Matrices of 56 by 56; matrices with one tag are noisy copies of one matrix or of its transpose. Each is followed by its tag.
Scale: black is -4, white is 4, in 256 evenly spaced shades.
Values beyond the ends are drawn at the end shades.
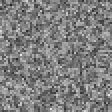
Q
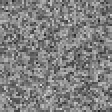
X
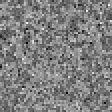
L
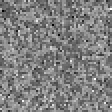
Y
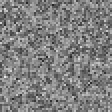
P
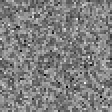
Y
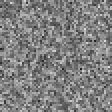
Y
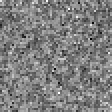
P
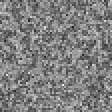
L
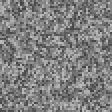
L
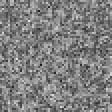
P
